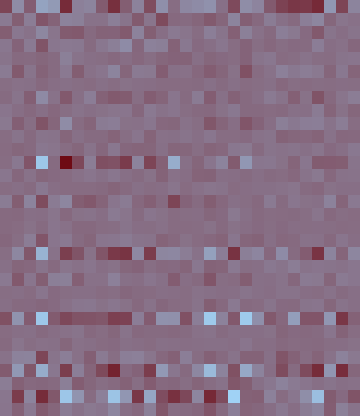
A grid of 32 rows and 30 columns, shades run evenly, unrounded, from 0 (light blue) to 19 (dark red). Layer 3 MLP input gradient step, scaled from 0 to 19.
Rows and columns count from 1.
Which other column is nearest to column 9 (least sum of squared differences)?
3
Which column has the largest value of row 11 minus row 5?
6
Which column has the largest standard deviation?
4
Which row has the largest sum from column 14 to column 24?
31
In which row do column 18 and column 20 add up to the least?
25
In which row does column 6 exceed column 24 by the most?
13
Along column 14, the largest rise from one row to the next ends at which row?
2
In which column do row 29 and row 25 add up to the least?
18
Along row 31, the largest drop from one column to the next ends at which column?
20
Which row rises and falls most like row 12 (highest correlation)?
21
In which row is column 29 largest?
29
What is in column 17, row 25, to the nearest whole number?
8
